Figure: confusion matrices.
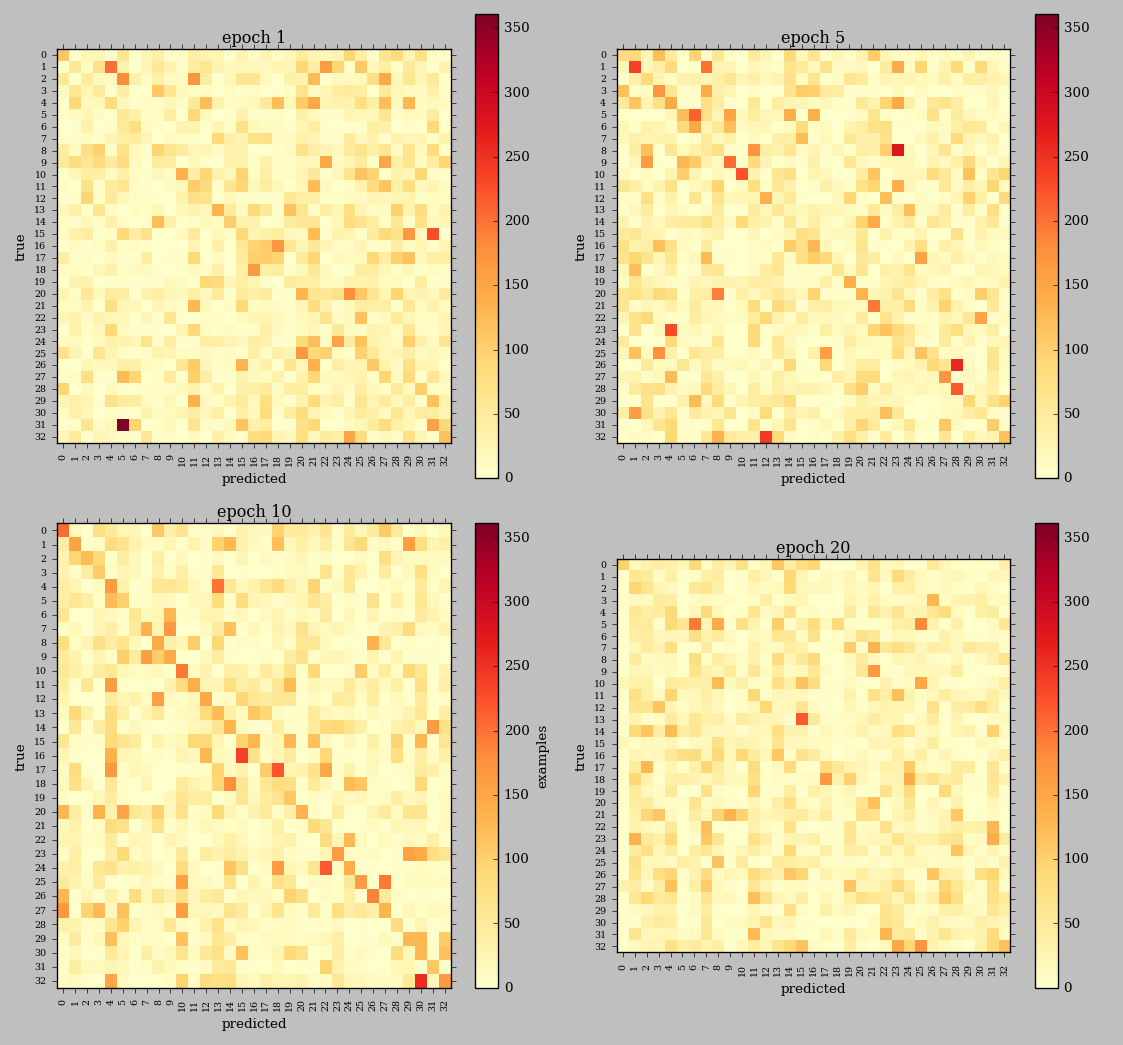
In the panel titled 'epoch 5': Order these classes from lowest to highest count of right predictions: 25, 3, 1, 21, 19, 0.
0, 25, 19, 3, 21, 1
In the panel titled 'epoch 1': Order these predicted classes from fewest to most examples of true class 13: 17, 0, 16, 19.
0, 17, 16, 19
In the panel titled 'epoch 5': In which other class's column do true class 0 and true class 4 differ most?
23
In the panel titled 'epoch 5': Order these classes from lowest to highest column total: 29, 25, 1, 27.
25, 29, 27, 1
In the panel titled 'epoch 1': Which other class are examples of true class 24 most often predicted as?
23
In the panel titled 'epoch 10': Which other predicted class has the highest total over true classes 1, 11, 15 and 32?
30
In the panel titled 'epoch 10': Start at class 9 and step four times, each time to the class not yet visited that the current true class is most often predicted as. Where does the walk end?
22
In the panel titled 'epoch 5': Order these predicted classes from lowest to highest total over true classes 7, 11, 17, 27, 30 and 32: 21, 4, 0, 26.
26, 0, 21, 4
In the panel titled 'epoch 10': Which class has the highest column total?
4
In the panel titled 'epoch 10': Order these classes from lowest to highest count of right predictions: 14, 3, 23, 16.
16, 3, 14, 23
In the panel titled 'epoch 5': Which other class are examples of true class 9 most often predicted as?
2
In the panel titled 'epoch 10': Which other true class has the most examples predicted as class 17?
13
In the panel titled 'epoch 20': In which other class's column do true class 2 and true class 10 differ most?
25
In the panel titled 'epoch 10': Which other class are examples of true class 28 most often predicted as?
5
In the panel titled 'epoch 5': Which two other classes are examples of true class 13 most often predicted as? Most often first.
24, 31
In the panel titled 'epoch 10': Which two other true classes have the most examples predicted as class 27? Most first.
25, 0
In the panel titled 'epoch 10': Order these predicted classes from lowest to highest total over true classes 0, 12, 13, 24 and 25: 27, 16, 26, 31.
31, 26, 16, 27
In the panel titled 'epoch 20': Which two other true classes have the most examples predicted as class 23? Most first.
32, 11
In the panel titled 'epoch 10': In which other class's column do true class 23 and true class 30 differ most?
29
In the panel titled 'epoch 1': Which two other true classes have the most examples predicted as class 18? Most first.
16, 4
